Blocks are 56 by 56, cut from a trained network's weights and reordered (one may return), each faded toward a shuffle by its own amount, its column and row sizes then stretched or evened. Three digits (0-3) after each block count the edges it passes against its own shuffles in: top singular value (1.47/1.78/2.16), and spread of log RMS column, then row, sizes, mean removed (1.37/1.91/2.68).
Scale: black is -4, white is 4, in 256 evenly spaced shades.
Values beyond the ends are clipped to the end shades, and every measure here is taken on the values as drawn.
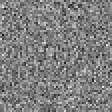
2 0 0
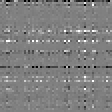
3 2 3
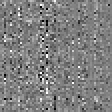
0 3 1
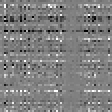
3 3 3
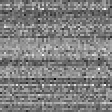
3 1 2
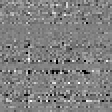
0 1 3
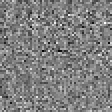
1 0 2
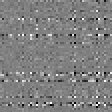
3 2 3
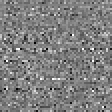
0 1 3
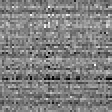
3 2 2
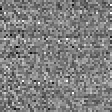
0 2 1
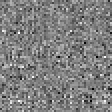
1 1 2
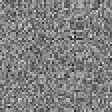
3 0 0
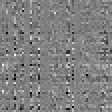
1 3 2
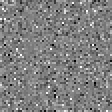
0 1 1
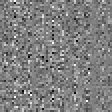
0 3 0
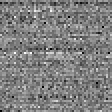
1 1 2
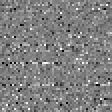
1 0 2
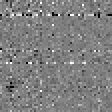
2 2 2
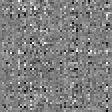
0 3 2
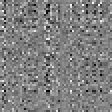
3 3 2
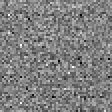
0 1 1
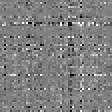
1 2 3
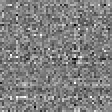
0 2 2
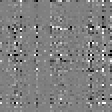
1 3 3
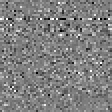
2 0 2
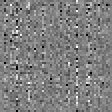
0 3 1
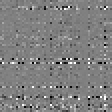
1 2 3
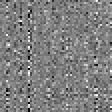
2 3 0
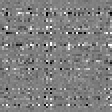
2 2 3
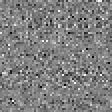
1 0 2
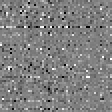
1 1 2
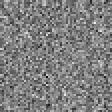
2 0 0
